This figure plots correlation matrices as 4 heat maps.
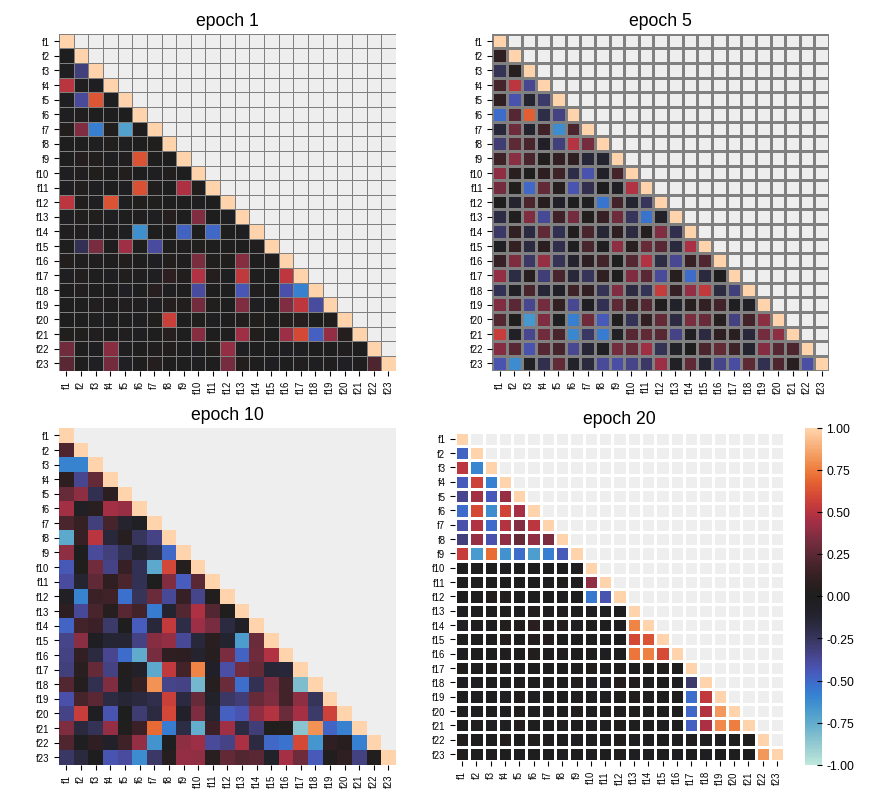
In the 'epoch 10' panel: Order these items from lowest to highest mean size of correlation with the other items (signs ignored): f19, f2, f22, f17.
f2, f19, f22, f17
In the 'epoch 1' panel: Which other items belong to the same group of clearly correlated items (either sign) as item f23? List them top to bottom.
f1, f4, f12, f22
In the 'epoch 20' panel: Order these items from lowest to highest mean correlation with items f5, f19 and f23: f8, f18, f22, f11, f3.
f3, f11, f8, f18, f22
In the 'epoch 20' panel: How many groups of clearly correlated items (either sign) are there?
5
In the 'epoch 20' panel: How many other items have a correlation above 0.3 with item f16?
3
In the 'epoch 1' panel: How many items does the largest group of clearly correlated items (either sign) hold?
7
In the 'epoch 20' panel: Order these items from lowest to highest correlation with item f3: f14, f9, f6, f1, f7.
f6, f7, f14, f1, f9
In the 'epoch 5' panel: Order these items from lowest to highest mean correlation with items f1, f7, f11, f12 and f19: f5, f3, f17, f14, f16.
f3, f5, f17, f14, f16
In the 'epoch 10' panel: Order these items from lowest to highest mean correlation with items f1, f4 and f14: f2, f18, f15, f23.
f23, f15, f2, f18
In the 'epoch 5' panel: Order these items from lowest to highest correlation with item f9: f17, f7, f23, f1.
f23, f7, f17, f1
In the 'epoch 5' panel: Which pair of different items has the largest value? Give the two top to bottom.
f3, f6
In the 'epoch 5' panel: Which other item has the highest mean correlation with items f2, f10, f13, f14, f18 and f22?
f9
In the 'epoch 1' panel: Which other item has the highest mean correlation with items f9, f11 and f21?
f6
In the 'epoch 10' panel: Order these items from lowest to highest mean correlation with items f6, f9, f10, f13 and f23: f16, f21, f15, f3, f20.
f15, f21, f16, f20, f3
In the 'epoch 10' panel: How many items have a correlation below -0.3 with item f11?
3
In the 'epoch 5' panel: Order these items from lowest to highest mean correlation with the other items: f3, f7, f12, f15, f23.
f23, f3, f7, f12, f15
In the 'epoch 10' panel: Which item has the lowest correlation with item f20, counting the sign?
f21
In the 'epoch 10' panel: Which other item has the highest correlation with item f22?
f17
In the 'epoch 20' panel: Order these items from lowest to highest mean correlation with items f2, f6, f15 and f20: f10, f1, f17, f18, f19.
f1, f17, f10, f18, f19
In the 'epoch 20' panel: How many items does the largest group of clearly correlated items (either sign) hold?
9
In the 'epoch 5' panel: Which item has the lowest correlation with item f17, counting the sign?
f14
